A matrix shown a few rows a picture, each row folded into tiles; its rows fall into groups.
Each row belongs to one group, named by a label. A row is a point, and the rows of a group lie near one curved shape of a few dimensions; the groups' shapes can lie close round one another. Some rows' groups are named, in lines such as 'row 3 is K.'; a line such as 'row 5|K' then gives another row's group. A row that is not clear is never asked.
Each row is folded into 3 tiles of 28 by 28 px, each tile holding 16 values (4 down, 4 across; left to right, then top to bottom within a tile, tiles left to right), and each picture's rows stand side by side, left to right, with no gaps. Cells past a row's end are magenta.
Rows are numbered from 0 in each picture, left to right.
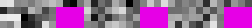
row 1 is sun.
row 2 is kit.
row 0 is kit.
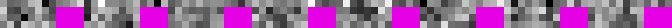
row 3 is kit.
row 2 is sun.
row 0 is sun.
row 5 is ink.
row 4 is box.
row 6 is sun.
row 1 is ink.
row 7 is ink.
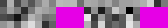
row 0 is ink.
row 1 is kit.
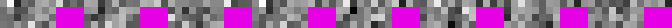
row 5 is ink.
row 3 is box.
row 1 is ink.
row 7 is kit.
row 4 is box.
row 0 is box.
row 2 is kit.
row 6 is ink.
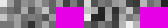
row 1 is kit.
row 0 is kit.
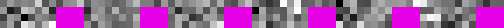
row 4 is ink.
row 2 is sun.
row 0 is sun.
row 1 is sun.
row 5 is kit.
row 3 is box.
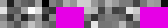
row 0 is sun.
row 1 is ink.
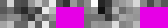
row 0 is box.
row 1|box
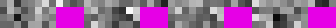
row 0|box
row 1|ink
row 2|ink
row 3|kit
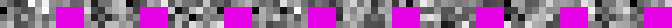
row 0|box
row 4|ink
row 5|kit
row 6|ink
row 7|sun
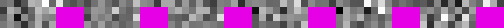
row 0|box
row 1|sun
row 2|sun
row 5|kit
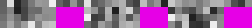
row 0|box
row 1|kit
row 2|kit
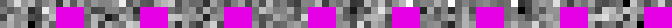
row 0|ink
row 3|sun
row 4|ink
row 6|box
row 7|kit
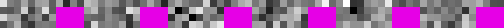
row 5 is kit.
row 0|kit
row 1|ink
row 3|ink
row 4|box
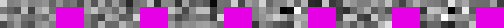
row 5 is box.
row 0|kit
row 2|sun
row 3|box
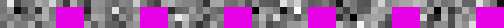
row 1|sun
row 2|kit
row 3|box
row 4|ink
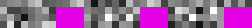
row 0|sun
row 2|box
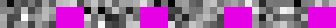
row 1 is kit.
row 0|kit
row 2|ink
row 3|sun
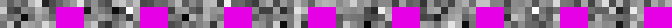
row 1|box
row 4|ink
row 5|ink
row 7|ink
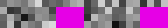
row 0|sun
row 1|ink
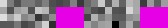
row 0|kit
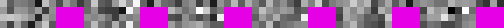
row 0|kit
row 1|box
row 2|sun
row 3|sun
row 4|ink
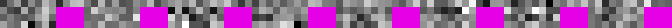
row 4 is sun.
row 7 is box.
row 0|ink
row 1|sun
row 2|kit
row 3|ink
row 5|box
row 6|sun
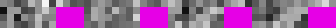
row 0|box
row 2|ink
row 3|ink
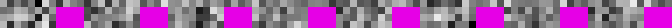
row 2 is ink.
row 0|kit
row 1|ink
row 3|kit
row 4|kit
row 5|kit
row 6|kit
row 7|box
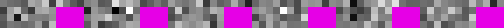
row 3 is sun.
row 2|ink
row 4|box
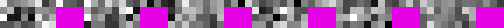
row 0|kit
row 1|kit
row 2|ink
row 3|sun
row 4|kit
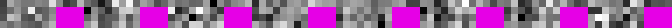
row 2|sun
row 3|ink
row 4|ink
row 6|box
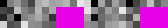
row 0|ink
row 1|sun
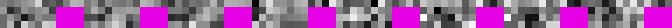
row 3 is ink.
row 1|ink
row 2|ink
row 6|kit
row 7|box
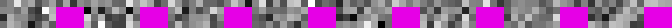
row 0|ink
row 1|kit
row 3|box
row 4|ink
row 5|kit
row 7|ink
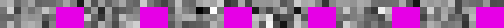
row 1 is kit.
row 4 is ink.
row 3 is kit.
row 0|ink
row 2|box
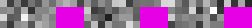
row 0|kit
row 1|sun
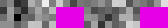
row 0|box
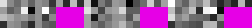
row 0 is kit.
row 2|kit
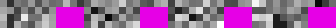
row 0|kit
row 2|sun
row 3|kit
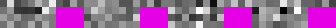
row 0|box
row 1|sun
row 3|box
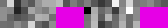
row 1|box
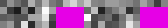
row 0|ink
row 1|kit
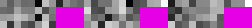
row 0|kit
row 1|sun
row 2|ink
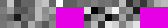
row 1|sun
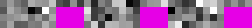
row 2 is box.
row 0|box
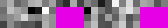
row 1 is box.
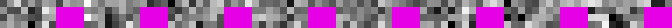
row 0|ink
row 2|ink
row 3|kit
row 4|kit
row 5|ink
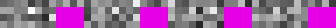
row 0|sun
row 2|kit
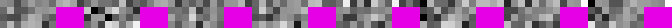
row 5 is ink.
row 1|sun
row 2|kit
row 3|ink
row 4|box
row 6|ink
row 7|ink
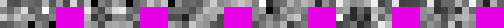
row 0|kit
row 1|sun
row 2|ink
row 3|box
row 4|kit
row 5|box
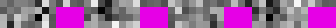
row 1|box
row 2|ink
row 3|box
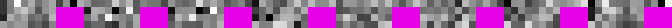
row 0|ink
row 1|box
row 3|ink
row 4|sun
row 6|ink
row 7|ink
